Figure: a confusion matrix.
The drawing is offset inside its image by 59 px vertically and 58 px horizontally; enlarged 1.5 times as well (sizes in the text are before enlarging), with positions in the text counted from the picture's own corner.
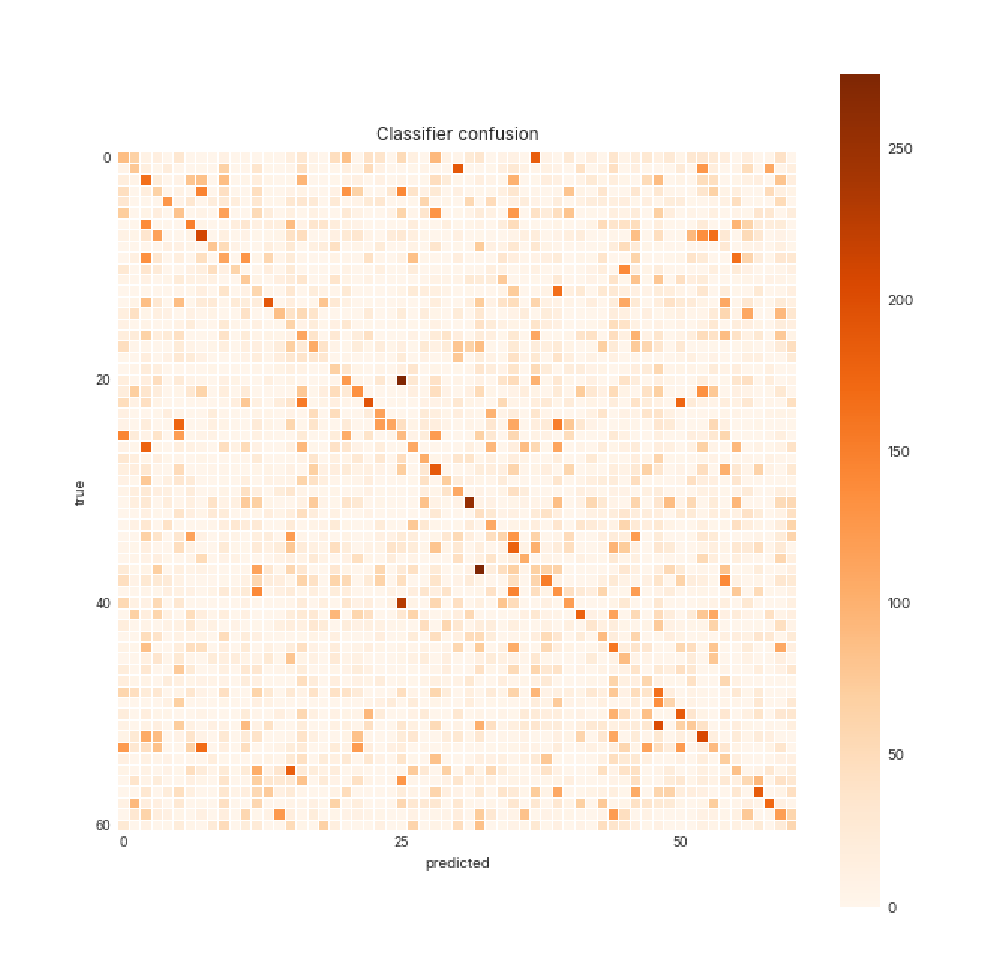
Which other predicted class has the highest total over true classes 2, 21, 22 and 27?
16
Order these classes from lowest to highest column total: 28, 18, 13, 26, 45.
18, 13, 26, 45, 28
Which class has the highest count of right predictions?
31
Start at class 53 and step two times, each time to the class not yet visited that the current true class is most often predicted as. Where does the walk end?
52
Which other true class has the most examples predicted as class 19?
41
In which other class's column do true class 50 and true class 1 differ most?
30
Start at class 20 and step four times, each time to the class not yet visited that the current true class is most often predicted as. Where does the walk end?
32
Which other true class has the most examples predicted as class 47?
53
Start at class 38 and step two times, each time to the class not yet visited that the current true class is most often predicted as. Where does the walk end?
28
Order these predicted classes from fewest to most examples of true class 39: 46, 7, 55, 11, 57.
7, 11, 57, 55, 46
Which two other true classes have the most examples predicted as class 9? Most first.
5, 2
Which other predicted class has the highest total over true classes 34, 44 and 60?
35
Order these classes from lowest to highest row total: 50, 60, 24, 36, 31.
36, 60, 50, 24, 31
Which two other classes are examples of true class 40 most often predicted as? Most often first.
25, 34
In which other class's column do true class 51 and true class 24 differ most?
48
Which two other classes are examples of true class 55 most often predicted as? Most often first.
15, 12
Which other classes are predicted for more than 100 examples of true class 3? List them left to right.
7, 20, 25
